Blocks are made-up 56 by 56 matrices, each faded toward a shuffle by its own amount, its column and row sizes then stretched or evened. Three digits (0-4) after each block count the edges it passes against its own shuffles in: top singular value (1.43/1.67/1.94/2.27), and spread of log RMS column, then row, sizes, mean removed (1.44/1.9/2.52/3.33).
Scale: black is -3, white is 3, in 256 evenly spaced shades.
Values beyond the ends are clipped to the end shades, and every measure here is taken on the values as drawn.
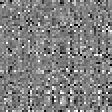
4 2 2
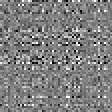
4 3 4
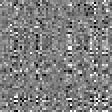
4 3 2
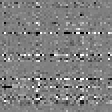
4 2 4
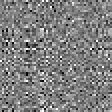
4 2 1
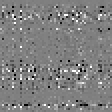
2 2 4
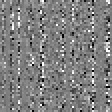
2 4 0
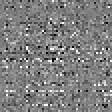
2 2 3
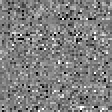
0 1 3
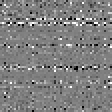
3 2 4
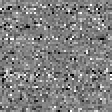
0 0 3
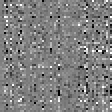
1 4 2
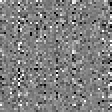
2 3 1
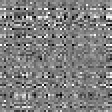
4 2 4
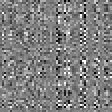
4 4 2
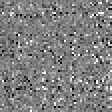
0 2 2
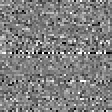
2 0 3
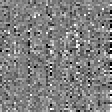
2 3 1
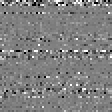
1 0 4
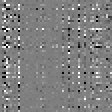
4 4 3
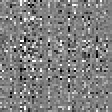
1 4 3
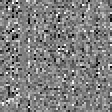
1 3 0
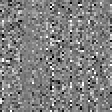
1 4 0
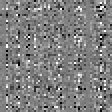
0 4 2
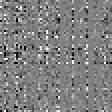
0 4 3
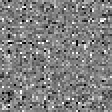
2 2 2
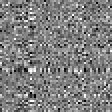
4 2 2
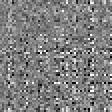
3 3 3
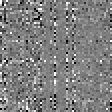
1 4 2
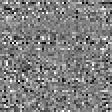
0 2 3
